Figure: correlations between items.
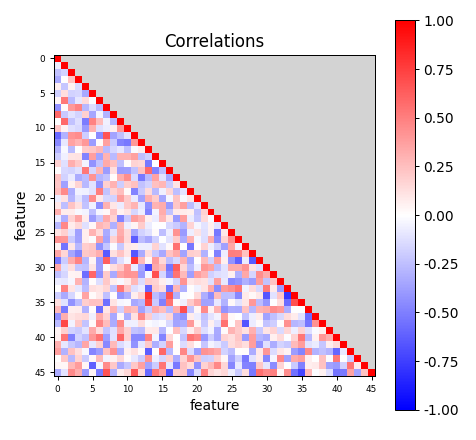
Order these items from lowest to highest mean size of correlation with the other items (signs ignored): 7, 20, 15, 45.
20, 15, 7, 45
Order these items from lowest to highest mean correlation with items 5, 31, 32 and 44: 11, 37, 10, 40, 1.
37, 1, 40, 10, 11
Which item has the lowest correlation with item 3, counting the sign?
28
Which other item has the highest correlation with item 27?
17
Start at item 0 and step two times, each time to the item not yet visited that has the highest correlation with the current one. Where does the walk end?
42
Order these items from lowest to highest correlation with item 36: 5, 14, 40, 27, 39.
40, 39, 5, 27, 14
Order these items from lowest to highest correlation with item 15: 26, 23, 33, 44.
26, 33, 23, 44
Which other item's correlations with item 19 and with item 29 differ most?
11
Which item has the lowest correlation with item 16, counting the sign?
45
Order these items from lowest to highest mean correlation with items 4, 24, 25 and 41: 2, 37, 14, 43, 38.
14, 43, 2, 38, 37
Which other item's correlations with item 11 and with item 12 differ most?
31
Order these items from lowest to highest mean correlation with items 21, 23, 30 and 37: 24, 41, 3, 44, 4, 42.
41, 4, 24, 3, 44, 42
